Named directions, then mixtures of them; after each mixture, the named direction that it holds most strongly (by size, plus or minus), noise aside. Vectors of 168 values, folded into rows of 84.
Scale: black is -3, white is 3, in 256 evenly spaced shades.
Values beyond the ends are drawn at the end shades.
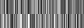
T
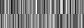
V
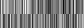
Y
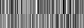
V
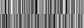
V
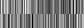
Y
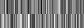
T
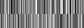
V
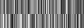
T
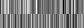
Y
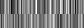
V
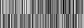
Y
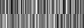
V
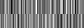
V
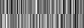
V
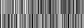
Y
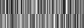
T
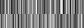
V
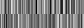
V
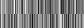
Y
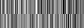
T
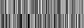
T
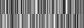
T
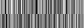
T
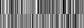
Y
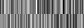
V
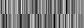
T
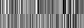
Y
